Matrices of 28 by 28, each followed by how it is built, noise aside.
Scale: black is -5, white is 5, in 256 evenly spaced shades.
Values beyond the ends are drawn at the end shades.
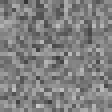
blocks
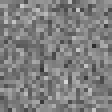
noise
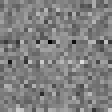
uneven rows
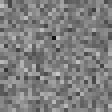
noise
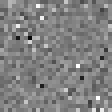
sparse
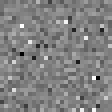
sparse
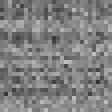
blocks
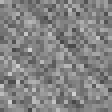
Toeplitz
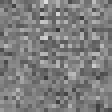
blocks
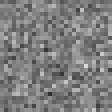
noise
